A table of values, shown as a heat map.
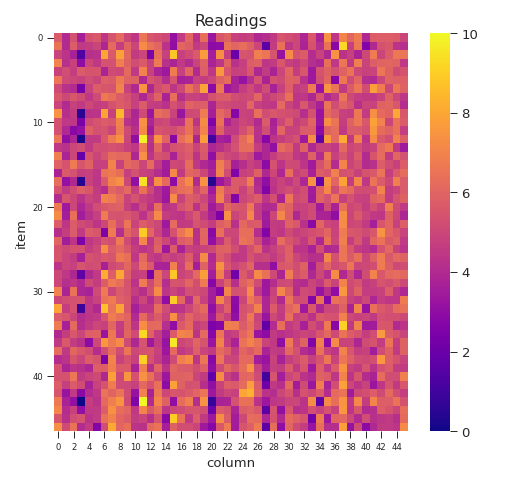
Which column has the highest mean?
37
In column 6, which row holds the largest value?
32
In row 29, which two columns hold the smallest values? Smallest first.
20, 27
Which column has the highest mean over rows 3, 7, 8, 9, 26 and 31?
8
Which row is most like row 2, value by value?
28
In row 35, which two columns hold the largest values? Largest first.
11, 42
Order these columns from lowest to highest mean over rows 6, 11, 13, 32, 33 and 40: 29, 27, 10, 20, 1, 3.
20, 3, 27, 10, 1, 29
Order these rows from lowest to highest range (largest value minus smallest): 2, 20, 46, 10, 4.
20, 4, 10, 46, 2
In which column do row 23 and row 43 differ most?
3
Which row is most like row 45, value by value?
31
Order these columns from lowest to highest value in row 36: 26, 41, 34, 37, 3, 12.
12, 3, 37, 41, 26, 34
